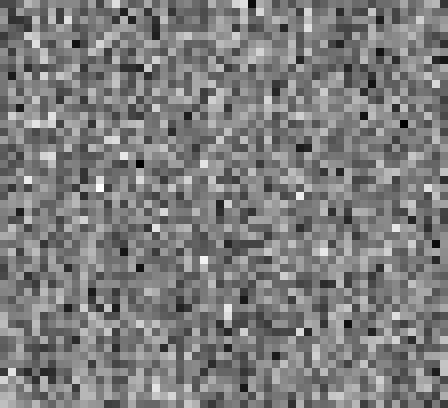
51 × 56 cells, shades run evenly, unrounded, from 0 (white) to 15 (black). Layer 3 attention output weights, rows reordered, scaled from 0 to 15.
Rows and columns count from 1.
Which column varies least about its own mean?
53
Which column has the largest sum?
23
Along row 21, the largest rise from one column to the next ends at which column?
18
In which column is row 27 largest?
3
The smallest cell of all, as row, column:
24, 13
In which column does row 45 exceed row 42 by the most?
31
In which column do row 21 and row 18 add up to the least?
28
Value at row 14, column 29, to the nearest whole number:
12
